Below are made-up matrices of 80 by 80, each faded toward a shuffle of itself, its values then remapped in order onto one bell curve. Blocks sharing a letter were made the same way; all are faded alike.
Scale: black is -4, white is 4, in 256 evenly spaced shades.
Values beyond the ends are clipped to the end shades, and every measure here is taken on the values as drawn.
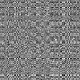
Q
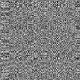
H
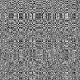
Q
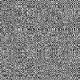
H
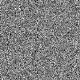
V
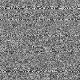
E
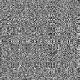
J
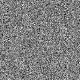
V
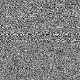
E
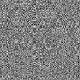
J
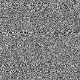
E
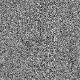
V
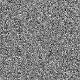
V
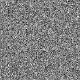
V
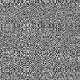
H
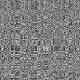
H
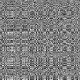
Q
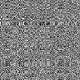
H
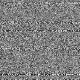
E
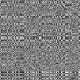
Q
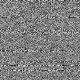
E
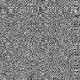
J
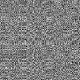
H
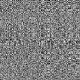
J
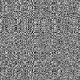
H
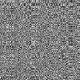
H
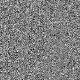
V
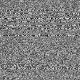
E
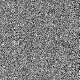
V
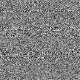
E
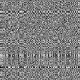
Q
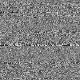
E
